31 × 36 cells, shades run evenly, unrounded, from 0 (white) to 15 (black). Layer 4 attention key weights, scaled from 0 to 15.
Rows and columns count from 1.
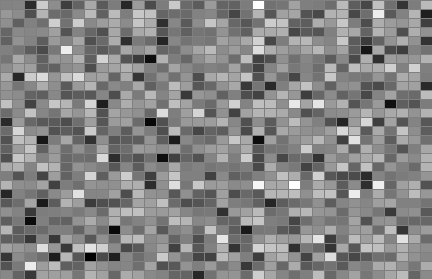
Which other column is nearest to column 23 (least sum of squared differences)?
24
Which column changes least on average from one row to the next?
35
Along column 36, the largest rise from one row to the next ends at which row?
2
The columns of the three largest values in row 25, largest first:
3, 25, 31
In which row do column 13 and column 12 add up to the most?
7
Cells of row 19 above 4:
33
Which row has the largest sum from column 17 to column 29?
23
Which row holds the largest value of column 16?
11
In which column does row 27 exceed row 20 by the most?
8
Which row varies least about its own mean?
17
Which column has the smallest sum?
32
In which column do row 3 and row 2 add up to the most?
36
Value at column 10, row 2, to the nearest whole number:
4
